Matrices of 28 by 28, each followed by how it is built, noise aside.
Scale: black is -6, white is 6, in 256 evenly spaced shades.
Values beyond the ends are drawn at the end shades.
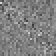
banded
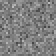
noise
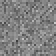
Hankel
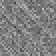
Toeplitz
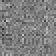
low rank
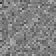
Hankel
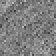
Hankel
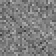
Toeplitz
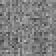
blocks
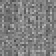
blocks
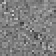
banded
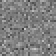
low rank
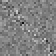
banded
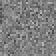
noise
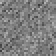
Hankel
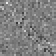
banded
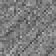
Hankel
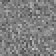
noise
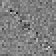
banded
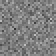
Hankel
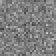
blocks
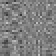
low rank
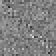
banded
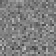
low rank
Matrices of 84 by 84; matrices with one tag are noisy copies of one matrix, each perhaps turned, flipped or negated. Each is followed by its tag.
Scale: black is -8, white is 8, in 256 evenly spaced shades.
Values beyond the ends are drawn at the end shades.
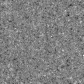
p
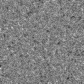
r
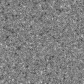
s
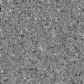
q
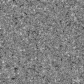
p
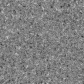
s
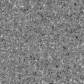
s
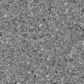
r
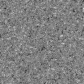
q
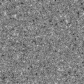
p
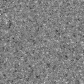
s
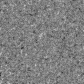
q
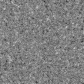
s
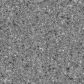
p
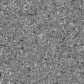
q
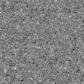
p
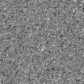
q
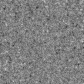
s
